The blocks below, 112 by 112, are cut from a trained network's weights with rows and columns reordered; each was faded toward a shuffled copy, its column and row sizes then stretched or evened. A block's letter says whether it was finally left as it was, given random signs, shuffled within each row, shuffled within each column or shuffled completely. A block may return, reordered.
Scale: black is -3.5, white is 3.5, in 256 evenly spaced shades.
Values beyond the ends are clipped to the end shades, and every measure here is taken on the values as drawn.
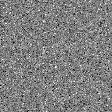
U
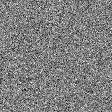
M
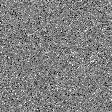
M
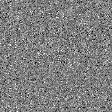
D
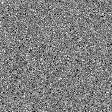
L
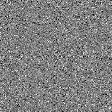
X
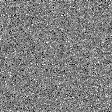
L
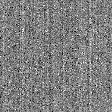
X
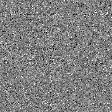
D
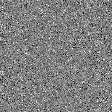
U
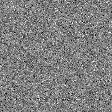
L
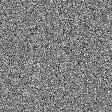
M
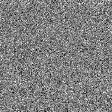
D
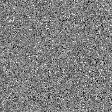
D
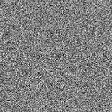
X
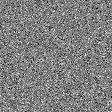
M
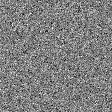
M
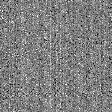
X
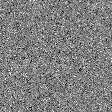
M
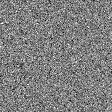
M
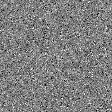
U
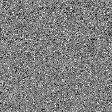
D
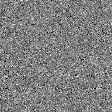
L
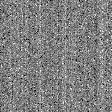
U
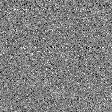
L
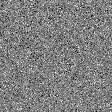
M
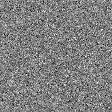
L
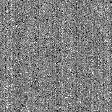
U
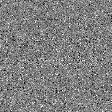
D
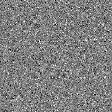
X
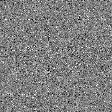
D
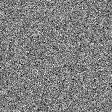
M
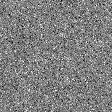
M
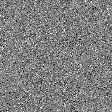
U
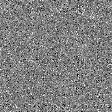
D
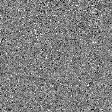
D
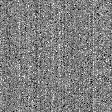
U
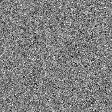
U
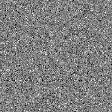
X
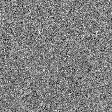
L
